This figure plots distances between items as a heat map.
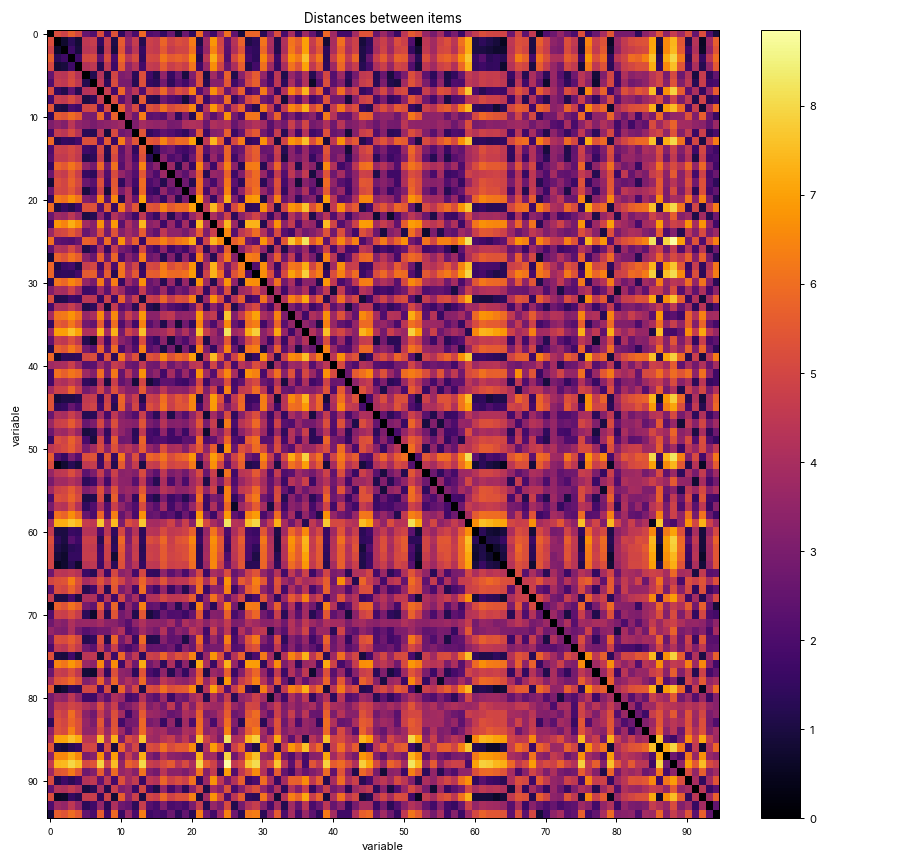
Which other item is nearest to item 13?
21
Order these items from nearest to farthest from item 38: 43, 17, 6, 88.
6, 17, 43, 88
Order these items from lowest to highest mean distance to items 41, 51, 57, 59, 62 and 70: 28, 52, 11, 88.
11, 52, 28, 88
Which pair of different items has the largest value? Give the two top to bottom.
25, 88
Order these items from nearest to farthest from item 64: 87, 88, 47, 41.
47, 41, 87, 88
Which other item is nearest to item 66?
43
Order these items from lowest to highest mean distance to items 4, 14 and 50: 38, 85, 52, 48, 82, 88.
48, 52, 38, 82, 85, 88
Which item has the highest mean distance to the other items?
88
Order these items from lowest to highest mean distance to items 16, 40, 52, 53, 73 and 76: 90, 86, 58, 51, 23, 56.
56, 58, 23, 90, 86, 51
